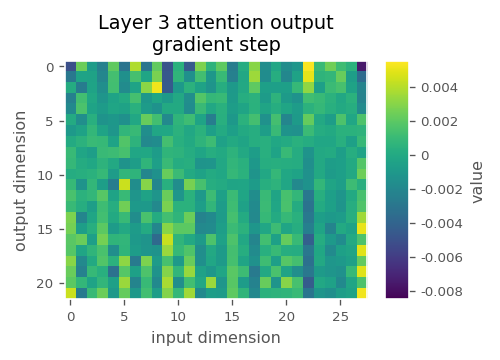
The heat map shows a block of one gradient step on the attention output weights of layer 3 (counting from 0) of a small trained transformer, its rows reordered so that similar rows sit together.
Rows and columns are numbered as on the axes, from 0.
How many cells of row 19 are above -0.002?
24
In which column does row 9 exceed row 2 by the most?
9
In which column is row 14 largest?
27
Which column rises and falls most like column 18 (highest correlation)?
20
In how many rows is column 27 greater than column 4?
16
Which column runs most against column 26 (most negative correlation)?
21
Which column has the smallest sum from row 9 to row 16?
22
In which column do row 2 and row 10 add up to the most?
8
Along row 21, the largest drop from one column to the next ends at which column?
1
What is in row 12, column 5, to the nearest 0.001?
0.001
